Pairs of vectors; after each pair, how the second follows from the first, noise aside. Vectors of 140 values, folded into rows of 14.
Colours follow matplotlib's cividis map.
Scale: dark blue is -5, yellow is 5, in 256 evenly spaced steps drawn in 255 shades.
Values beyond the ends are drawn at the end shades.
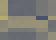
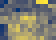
wrapped around, negated, scaled up.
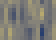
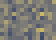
sign-scrambled.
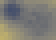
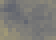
shrunk.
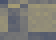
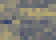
wrapped around, negated.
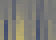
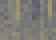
reversed, negated, shrunk.
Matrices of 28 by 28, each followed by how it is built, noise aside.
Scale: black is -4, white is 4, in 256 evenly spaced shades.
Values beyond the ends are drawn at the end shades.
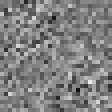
block diagonal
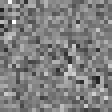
block diagonal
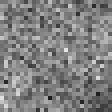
smooth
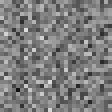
repeating rows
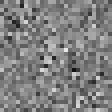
block diagonal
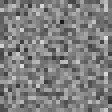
repeating rows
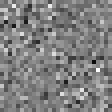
block diagonal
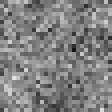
smooth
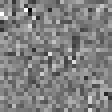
block diagonal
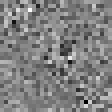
block diagonal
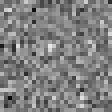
low rank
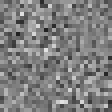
block diagonal
